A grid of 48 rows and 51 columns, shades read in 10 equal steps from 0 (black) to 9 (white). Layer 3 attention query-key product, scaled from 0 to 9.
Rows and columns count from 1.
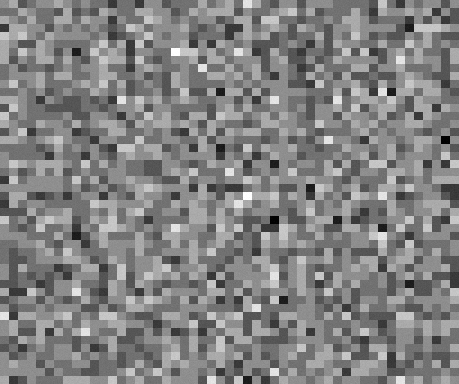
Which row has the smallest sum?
36
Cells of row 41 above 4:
31
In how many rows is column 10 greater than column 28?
16
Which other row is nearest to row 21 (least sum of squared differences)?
10
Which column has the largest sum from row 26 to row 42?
13
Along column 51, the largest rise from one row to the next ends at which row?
37
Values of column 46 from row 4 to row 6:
1 5 7
